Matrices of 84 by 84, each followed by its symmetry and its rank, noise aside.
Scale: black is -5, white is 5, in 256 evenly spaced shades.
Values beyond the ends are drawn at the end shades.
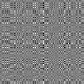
no symmetry, rank two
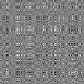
no symmetry, rank two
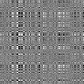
no symmetry, rank one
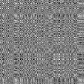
symmetric, rank two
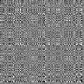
no symmetry, rank three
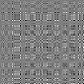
symmetric, rank two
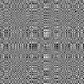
antisymmetric, rank two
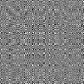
antisymmetric, rank two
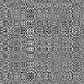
no symmetry, rank three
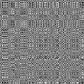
symmetric, rank two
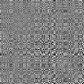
symmetric, rank three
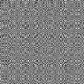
symmetric, rank two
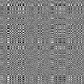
no symmetry, rank one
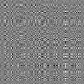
no symmetry, rank three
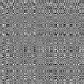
no symmetry, rank three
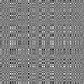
no symmetry, rank one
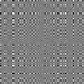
symmetric, rank one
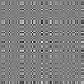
symmetric, rank one
